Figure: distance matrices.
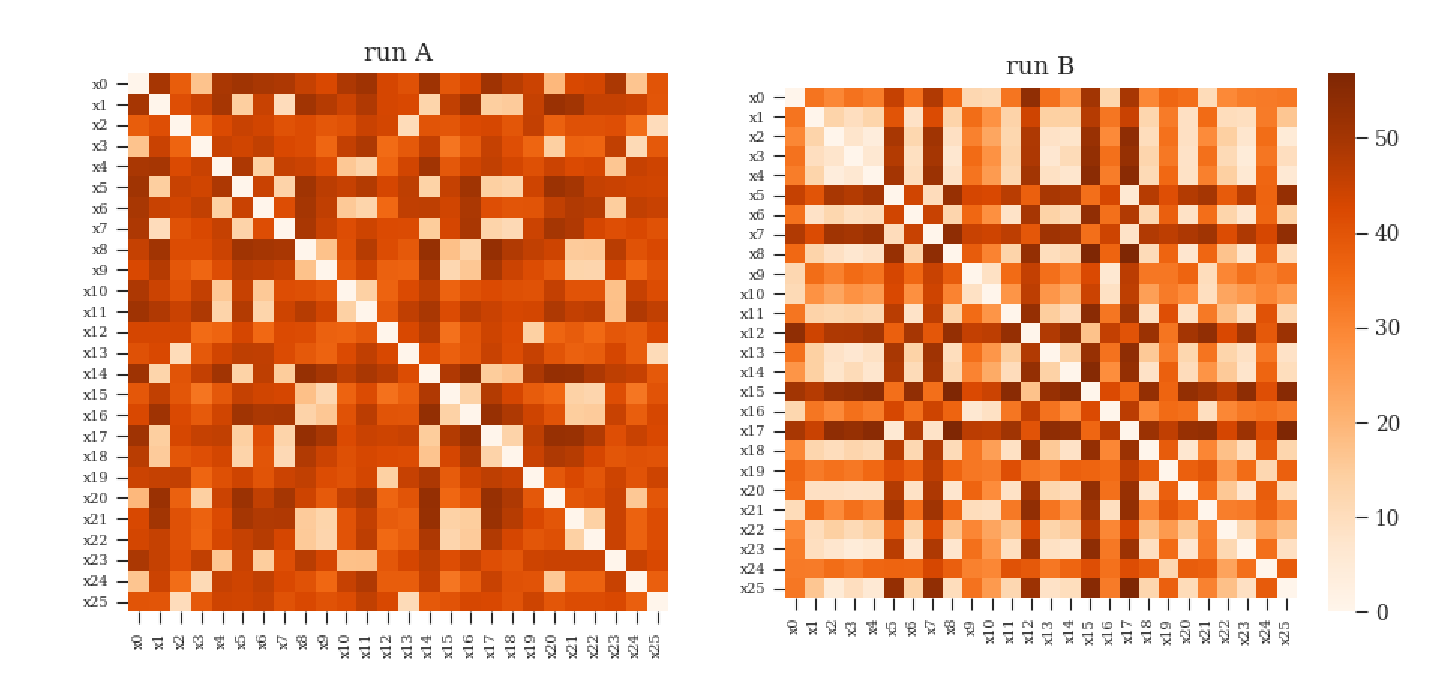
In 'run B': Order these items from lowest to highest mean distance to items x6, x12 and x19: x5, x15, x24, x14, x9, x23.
x24, x23, x14, x15, x9, x5
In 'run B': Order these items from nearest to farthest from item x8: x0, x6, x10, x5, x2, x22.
x2, x6, x22, x10, x0, x5
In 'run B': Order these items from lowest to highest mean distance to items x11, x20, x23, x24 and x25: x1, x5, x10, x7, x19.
x1, x10, x19, x5, x7
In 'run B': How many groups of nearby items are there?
5
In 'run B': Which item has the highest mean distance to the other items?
x15
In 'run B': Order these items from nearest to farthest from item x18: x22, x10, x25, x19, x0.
x25, x22, x10, x0, x19
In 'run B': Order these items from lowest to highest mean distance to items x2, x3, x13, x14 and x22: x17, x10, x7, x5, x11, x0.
x11, x10, x0, x5, x7, x17
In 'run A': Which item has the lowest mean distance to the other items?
x15
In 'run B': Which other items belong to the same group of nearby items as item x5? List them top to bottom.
x7, x17
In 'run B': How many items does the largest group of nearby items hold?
14
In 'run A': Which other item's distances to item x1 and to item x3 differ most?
x20
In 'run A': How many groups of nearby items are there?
6
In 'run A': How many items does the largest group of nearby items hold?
6
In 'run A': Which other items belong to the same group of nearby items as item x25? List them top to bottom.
x2, x13
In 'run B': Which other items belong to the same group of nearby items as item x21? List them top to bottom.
x0, x9, x10, x16
